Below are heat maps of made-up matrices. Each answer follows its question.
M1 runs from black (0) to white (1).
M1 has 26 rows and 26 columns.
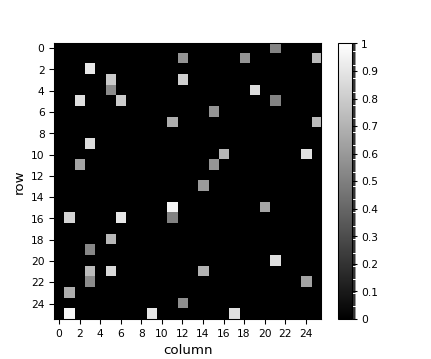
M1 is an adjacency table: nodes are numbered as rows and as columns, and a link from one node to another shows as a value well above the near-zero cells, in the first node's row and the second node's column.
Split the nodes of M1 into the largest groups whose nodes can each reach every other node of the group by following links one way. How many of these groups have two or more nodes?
2
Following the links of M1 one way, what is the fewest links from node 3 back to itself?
3
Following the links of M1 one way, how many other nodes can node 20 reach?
9
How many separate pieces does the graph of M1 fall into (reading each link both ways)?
2
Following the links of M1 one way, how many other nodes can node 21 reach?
9
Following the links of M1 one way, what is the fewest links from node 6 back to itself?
5
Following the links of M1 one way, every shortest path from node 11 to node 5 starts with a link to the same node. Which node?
node 2
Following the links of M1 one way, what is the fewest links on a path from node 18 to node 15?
3
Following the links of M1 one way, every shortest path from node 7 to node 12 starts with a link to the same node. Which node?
node 25
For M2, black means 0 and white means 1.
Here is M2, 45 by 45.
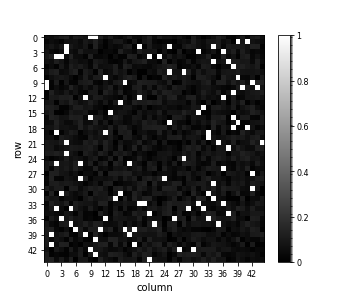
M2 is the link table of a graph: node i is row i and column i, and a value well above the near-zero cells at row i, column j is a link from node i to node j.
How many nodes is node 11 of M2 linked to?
1
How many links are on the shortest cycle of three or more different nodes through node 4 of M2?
6
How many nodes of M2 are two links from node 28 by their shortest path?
1
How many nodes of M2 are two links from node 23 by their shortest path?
3
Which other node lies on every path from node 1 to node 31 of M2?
node 39
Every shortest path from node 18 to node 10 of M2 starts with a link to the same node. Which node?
node 38
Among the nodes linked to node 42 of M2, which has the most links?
node 9
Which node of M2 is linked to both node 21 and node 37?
node 35
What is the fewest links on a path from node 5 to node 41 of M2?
7
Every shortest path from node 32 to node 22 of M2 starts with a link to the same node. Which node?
node 34
